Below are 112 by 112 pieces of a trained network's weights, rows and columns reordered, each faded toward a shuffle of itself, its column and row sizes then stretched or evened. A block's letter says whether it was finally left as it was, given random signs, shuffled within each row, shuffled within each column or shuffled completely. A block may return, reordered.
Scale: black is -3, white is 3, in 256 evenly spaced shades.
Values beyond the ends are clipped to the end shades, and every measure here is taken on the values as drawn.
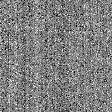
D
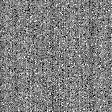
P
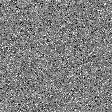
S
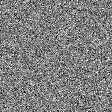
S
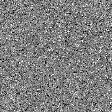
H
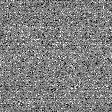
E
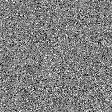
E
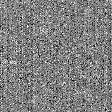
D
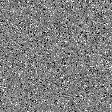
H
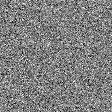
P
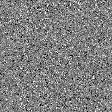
P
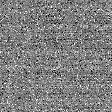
D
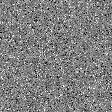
S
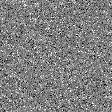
P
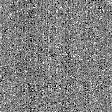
D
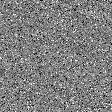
S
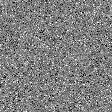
E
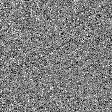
E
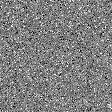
S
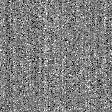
D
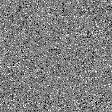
H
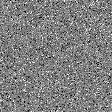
P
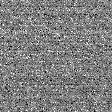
E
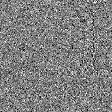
D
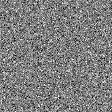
H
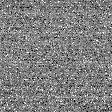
E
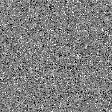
H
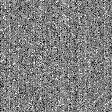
P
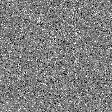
P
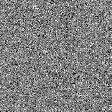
D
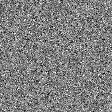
E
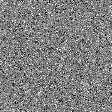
H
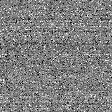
E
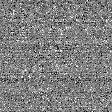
D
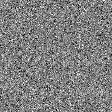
P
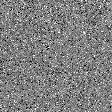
E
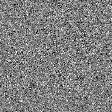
H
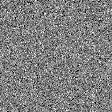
H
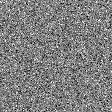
S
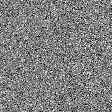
P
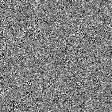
H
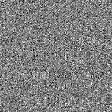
D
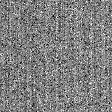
P
